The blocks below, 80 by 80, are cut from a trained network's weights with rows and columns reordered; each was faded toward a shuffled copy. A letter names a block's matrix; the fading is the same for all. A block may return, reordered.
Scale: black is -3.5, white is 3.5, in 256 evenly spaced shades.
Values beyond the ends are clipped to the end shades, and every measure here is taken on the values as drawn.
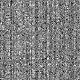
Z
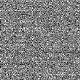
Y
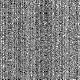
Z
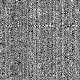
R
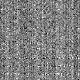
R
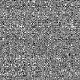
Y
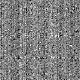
R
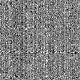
R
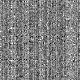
Z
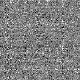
Y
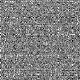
Y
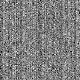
R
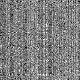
Z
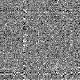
Y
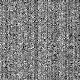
Z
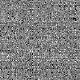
Y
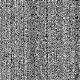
R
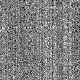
R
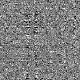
Y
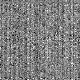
Z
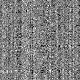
R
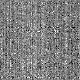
Z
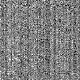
R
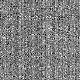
R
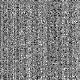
Z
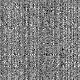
Z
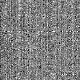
R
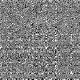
Y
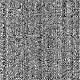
R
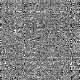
Y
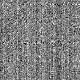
R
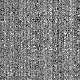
Z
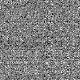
Y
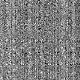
Z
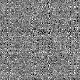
Y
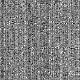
Z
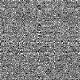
Y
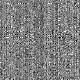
Z
